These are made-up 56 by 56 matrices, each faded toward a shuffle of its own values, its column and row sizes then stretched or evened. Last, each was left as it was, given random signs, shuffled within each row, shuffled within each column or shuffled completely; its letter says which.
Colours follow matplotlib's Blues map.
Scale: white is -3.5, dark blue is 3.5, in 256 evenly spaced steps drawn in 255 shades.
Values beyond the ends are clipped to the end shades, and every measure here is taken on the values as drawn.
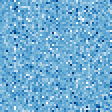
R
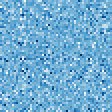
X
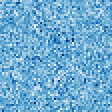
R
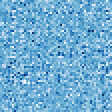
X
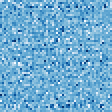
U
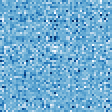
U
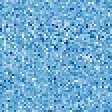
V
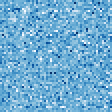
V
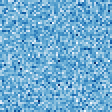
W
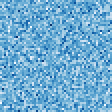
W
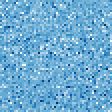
V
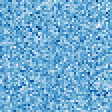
R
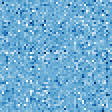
X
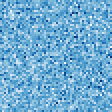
W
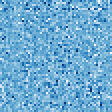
X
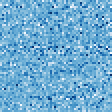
V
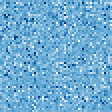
X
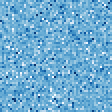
W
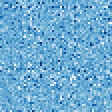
X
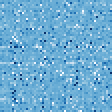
U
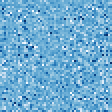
U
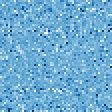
V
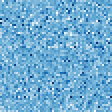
V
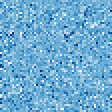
X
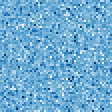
W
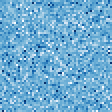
W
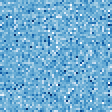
R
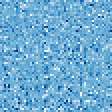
U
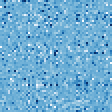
U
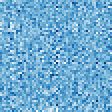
U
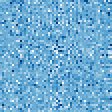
U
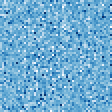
R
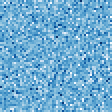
W
